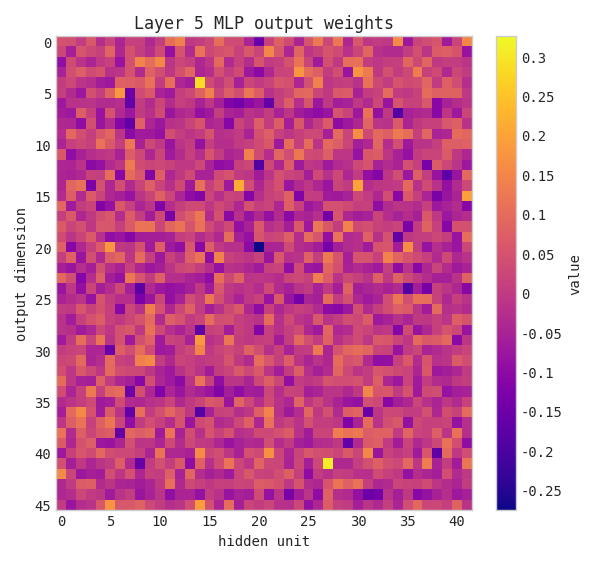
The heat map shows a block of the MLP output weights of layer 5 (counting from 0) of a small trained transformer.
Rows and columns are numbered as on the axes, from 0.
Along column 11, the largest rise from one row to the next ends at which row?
18
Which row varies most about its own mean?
20
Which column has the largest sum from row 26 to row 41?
21
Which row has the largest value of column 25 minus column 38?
40
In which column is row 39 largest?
39
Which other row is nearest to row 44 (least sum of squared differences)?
22
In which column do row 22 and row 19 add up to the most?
28
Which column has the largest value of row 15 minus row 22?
41
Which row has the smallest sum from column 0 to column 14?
24
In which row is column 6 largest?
5
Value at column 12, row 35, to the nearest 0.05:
-0.05
